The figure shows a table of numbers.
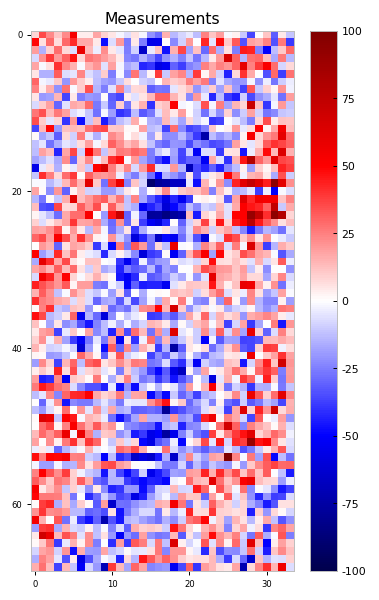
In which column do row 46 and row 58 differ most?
32
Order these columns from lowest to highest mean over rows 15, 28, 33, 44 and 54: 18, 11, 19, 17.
18, 19, 17, 11
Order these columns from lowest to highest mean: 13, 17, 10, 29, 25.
17, 13, 10, 25, 29
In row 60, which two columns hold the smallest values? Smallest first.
10, 30
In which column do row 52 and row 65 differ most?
30
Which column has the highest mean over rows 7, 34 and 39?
0
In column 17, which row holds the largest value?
47
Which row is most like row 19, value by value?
23
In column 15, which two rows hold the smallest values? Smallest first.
19, 23
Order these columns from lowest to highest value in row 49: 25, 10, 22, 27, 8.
10, 27, 8, 25, 22
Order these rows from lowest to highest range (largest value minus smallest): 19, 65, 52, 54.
65, 52, 54, 19
